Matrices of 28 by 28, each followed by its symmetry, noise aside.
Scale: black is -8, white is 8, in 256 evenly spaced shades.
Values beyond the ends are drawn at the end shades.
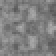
mirrored top to bottom.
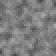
same after a half turn.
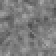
no symmetry.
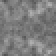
mirrored top to bottom.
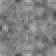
mirrored top to bottom.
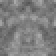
mirrored left to right.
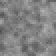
no symmetry.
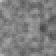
mirrored top to bottom.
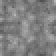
mirrored top to bottom.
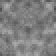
mirrored left to right.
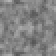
mirrored top to bottom.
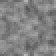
mirrored top to bottom.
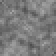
same after a half turn.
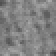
same after a half turn.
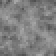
same after a half turn.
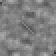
same after a half turn.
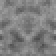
mirrored left to right.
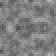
mirrored top to bottom.
